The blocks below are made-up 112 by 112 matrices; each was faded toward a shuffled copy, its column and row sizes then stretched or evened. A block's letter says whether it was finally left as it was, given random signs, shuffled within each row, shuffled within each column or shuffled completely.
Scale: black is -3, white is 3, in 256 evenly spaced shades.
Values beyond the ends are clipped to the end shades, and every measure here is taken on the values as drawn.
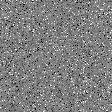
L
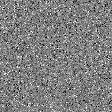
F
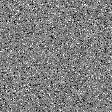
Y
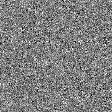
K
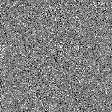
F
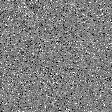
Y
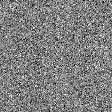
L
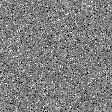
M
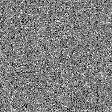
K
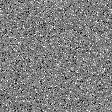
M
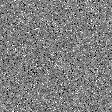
M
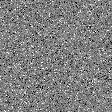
M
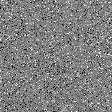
L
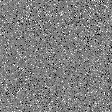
L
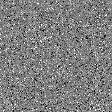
K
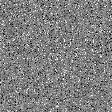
L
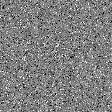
Y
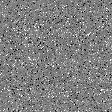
Y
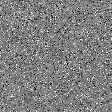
Y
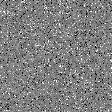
F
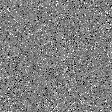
L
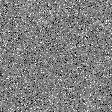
M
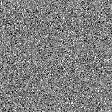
F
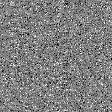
F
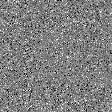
K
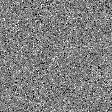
L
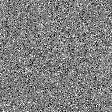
Y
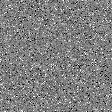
Y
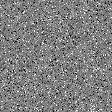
L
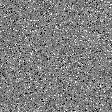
Y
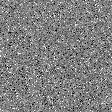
M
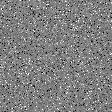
M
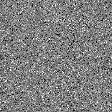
F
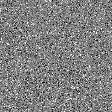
K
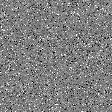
Y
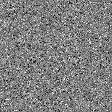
Y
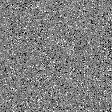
L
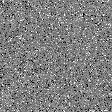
Y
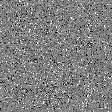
K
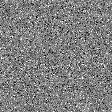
Y
